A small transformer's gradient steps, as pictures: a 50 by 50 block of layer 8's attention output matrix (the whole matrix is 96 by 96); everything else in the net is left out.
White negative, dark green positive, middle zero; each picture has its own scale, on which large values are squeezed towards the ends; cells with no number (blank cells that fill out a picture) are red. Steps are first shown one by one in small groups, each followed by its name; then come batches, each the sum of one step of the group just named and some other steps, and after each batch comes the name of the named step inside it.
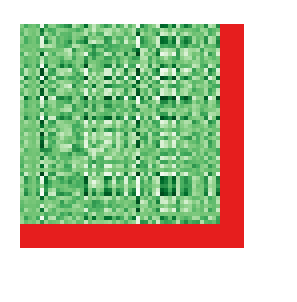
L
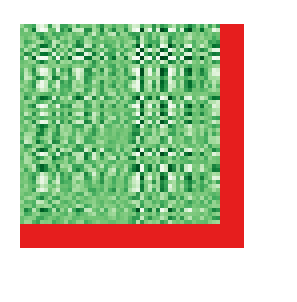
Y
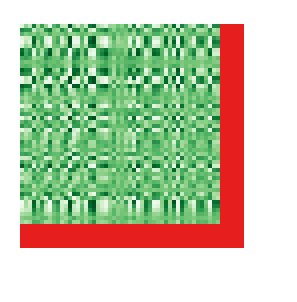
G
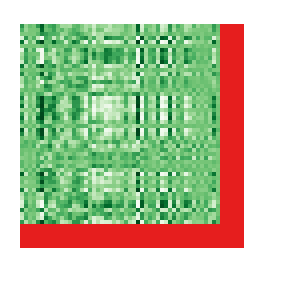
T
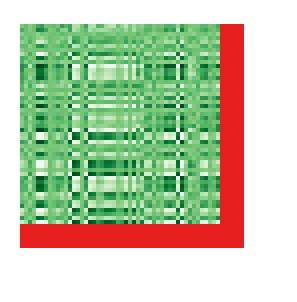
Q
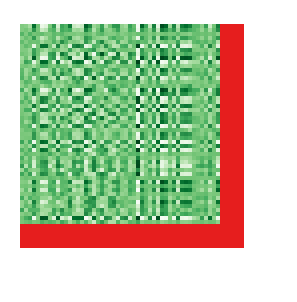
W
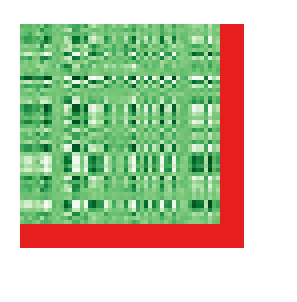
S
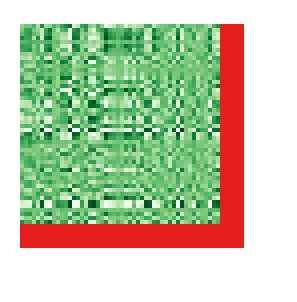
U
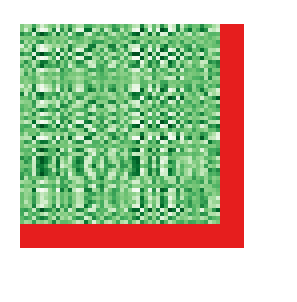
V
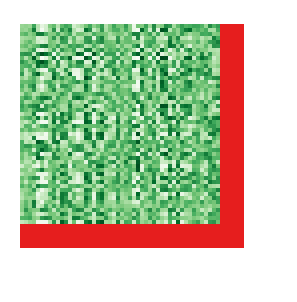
Y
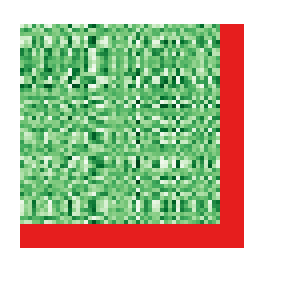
G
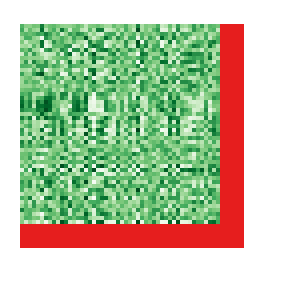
T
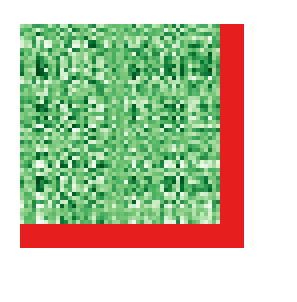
G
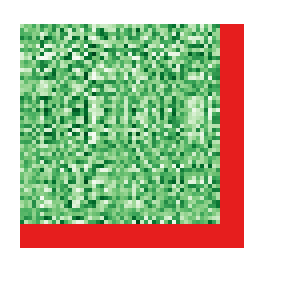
U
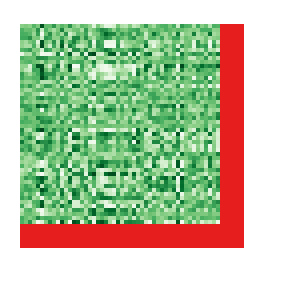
Q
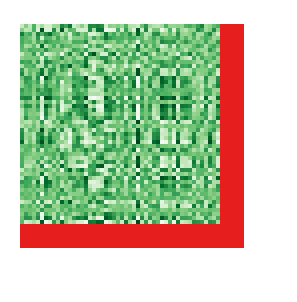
L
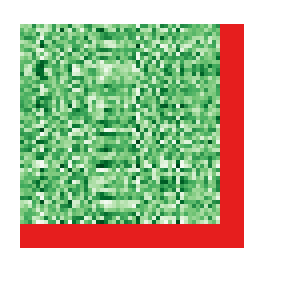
W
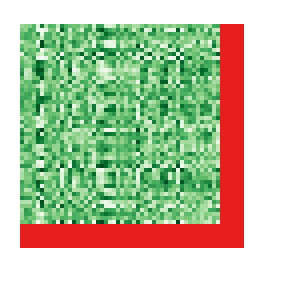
Y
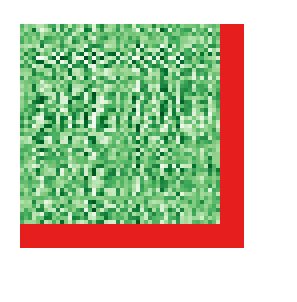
Y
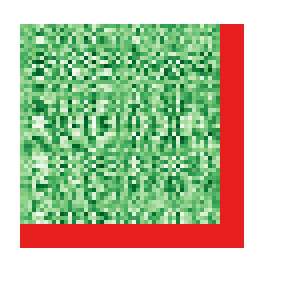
L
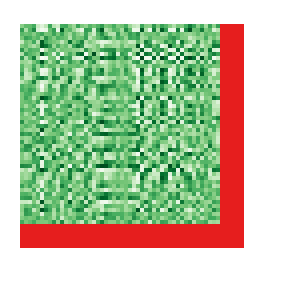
Y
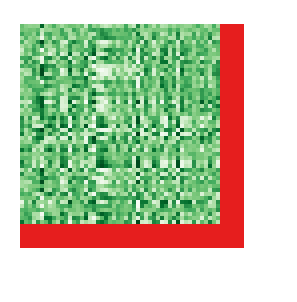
T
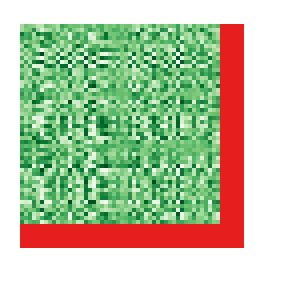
V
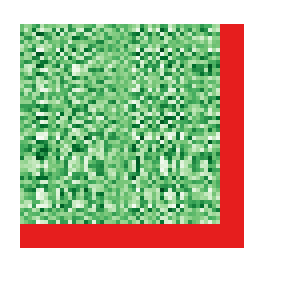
V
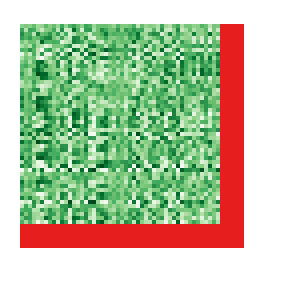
V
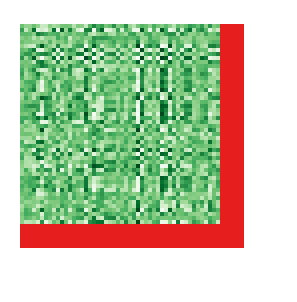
Y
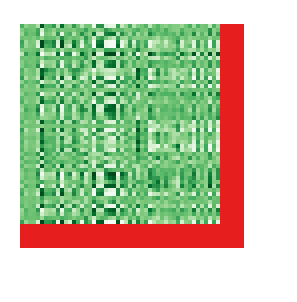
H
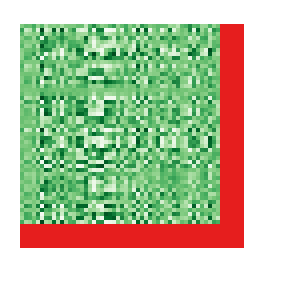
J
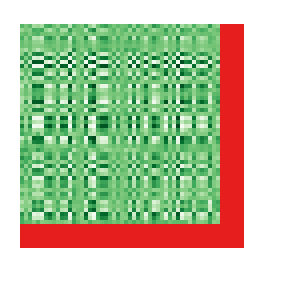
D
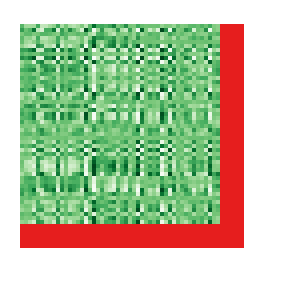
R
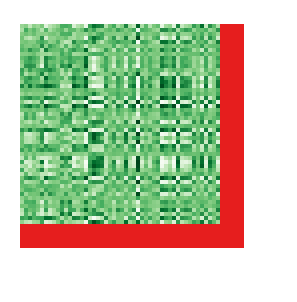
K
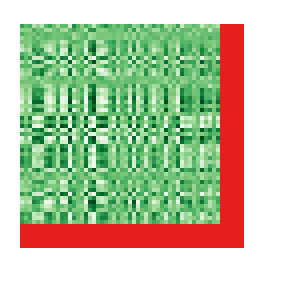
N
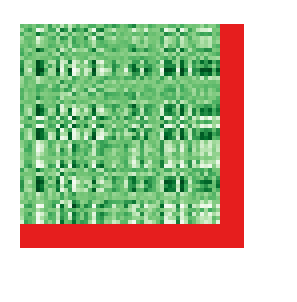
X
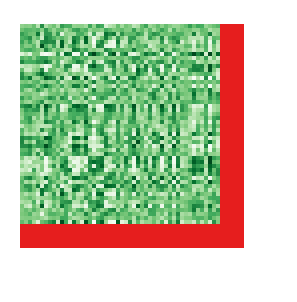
H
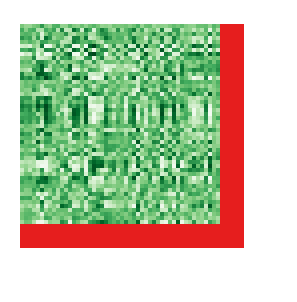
R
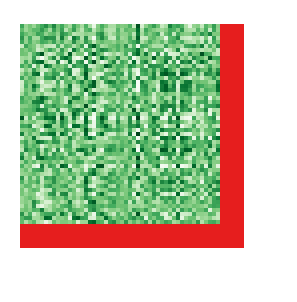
D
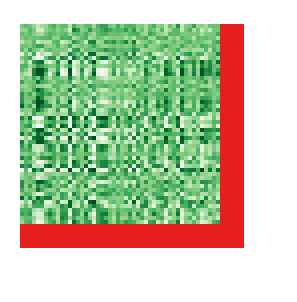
N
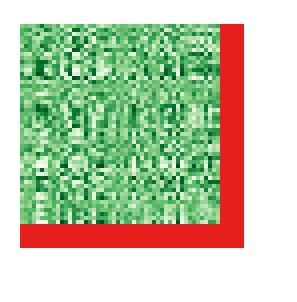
X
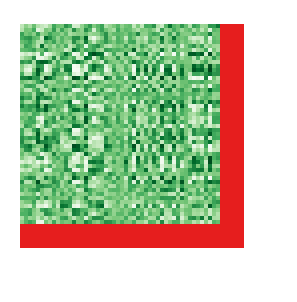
X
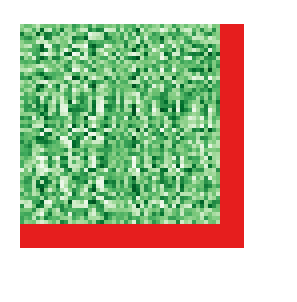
N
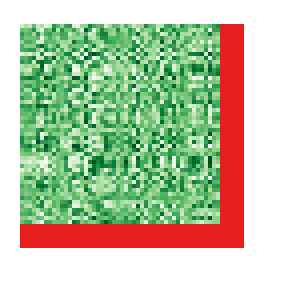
R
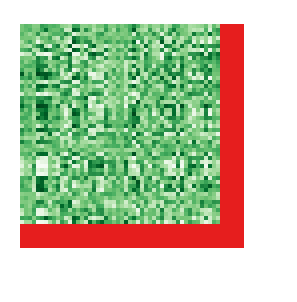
K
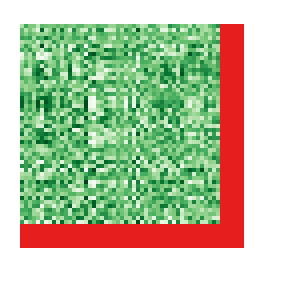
J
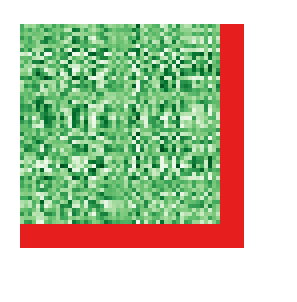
D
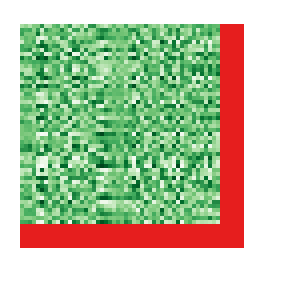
K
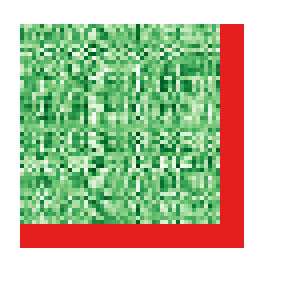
R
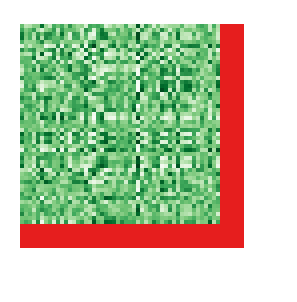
R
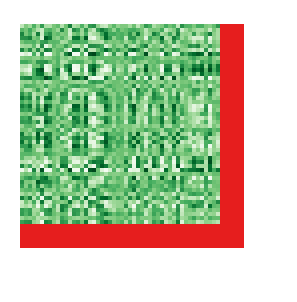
X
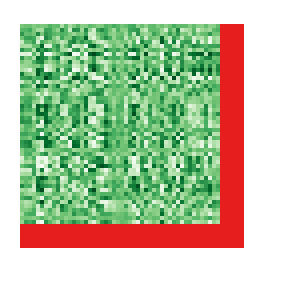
X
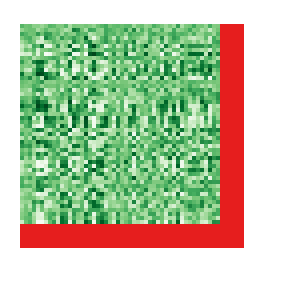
N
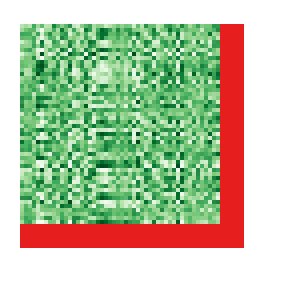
K
